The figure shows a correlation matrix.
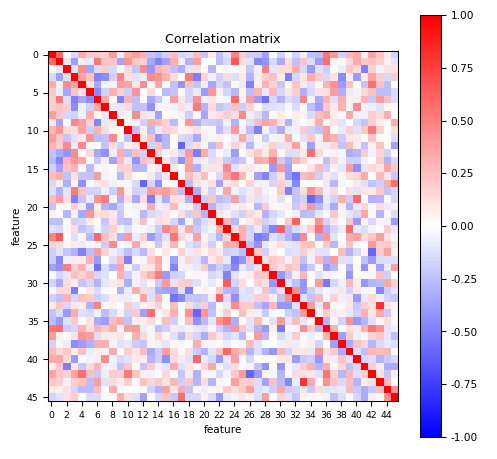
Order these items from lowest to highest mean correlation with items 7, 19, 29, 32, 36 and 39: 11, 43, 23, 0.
23, 11, 43, 0
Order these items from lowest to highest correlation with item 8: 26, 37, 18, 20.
20, 18, 26, 37
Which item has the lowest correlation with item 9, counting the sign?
6
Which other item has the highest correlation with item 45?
17
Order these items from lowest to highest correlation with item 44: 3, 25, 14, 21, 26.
14, 3, 21, 25, 26
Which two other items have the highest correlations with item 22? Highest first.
32, 35
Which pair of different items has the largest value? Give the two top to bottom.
33, 43
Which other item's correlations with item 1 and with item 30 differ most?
36
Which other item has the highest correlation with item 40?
19
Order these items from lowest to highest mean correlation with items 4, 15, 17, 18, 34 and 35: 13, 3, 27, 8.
8, 27, 13, 3
